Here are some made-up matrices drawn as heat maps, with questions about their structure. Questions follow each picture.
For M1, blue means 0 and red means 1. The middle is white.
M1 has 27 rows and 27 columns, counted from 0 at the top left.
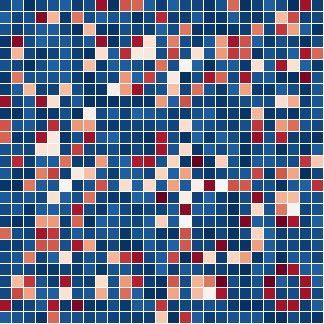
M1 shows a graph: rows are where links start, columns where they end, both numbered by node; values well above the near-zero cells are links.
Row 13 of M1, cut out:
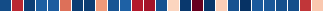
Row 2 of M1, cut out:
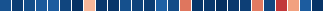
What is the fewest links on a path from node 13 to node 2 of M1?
3
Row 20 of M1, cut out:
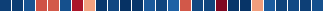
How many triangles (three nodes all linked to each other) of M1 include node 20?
4
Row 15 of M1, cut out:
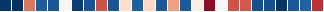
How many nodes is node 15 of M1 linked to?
12
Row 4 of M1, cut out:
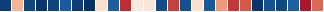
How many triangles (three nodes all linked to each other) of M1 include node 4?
1
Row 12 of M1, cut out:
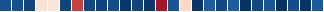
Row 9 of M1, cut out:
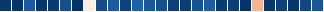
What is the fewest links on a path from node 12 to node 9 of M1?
4
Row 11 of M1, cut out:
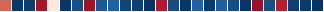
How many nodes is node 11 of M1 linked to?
7
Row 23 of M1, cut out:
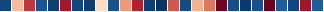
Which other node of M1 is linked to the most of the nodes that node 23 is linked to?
node 24
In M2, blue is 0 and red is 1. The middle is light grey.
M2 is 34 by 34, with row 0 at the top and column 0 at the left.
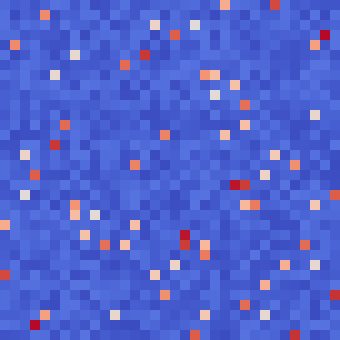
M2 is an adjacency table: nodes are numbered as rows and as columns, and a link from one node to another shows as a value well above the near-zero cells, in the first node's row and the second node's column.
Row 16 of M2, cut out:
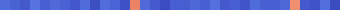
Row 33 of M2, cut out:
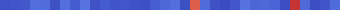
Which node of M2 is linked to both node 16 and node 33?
node 29
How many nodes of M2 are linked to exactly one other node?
11
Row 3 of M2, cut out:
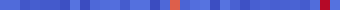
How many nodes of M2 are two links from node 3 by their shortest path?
1
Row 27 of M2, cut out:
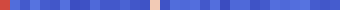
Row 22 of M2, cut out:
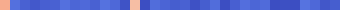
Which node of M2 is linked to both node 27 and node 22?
node 0
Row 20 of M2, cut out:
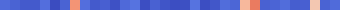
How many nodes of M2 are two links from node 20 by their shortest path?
9
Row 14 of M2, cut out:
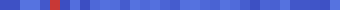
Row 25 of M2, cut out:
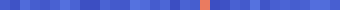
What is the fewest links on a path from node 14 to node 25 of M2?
4
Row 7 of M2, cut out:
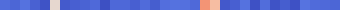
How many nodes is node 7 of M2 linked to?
3
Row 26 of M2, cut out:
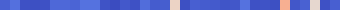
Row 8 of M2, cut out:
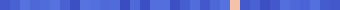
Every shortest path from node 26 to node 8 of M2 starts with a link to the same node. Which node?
node 31
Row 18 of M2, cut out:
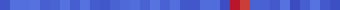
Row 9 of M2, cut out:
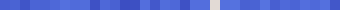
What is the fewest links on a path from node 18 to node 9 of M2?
5
